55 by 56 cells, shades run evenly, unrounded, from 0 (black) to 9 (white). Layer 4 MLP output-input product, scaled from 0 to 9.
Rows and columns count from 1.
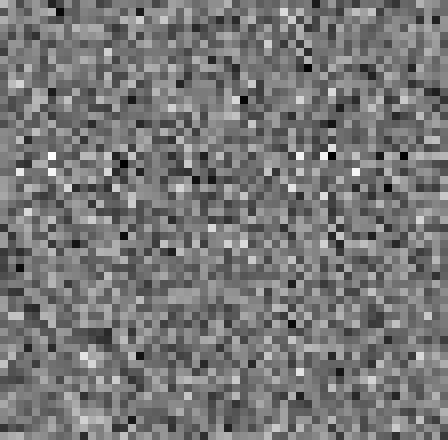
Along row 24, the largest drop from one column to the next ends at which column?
10
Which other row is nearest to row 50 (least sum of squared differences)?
6
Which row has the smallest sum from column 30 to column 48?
9
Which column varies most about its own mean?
7
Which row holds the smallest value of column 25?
23
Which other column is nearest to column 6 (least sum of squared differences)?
46
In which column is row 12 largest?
42
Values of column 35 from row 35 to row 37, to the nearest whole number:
3 6 5
